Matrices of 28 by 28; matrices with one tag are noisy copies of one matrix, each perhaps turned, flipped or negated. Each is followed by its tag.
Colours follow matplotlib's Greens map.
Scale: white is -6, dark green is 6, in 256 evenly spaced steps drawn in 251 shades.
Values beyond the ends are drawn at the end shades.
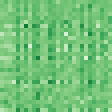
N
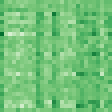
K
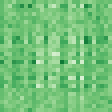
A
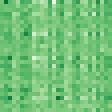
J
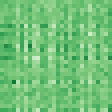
N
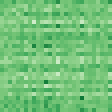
N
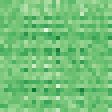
N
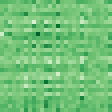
N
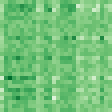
K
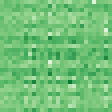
A
